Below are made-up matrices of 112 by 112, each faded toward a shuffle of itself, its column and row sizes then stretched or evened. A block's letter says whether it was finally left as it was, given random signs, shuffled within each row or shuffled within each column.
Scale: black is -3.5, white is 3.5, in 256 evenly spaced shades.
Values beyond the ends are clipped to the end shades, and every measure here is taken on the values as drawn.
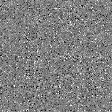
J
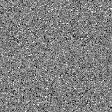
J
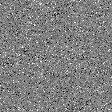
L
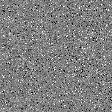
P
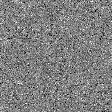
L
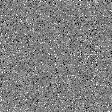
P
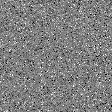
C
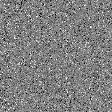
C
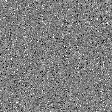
C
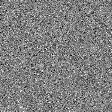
L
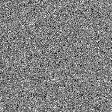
P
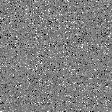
P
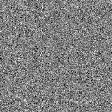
J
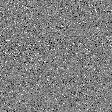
L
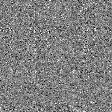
J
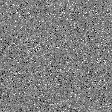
L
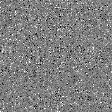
J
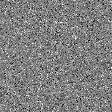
C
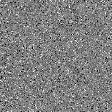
J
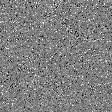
L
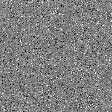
C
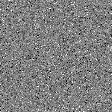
C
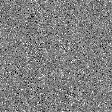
P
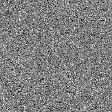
P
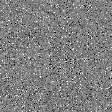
P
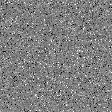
L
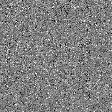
P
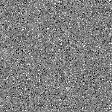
P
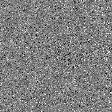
P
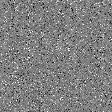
C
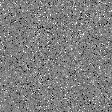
C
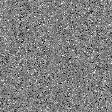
C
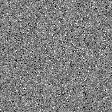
C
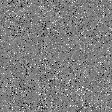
P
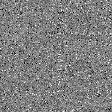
J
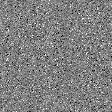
P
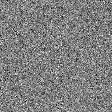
C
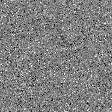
C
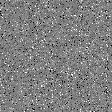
C
